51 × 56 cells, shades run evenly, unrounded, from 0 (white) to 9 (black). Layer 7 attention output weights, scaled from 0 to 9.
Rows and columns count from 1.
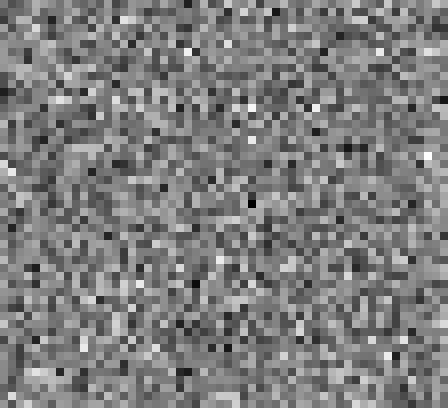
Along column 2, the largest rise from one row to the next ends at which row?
51
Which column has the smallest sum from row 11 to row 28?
54
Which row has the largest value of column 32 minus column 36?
26
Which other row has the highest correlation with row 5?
19
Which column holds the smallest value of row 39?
17
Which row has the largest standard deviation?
14
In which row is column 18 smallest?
36
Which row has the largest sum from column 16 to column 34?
43
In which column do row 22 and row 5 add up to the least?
2
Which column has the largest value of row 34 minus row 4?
5
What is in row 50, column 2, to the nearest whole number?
1
